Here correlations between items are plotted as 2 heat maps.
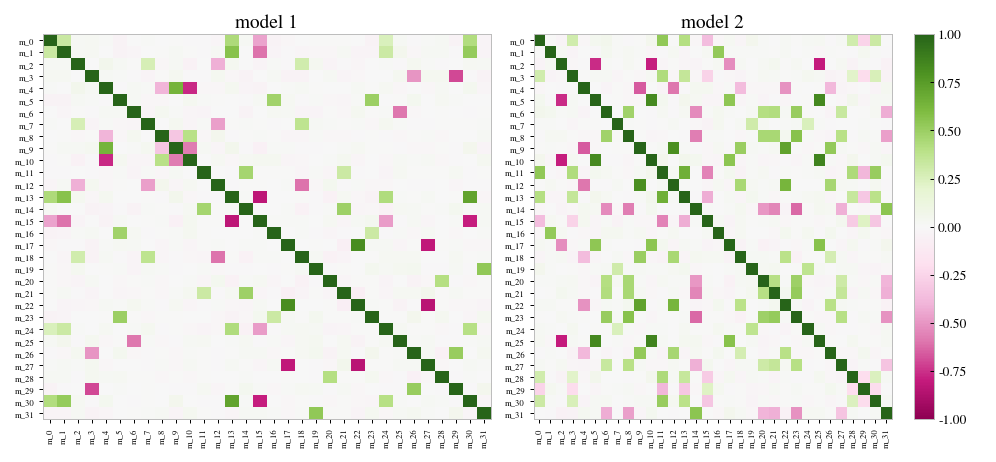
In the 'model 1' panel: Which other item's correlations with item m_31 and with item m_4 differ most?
m_10
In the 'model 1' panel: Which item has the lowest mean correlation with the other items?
m_15
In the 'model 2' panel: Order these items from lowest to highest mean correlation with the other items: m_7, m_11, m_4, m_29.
m_4, m_29, m_7, m_11
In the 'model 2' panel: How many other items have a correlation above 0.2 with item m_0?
5
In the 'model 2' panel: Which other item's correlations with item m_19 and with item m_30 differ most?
m_11
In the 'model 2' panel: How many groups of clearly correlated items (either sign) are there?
6
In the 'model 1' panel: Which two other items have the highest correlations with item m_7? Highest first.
m_18, m_2
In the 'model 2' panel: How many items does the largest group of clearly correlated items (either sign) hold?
8
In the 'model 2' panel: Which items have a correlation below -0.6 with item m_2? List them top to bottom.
m_5, m_10, m_25
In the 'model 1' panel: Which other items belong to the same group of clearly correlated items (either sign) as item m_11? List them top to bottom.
m_14, m_21
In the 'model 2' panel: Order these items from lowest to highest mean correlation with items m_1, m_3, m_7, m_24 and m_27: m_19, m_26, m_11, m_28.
m_26, m_28, m_11, m_19
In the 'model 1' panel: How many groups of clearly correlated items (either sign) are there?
10
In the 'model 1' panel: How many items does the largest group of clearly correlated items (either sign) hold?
6
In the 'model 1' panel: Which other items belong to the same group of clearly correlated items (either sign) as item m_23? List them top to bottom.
m_5, m_16
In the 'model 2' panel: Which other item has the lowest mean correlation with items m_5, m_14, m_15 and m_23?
m_2
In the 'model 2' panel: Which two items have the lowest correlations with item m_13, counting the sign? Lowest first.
m_15, m_29
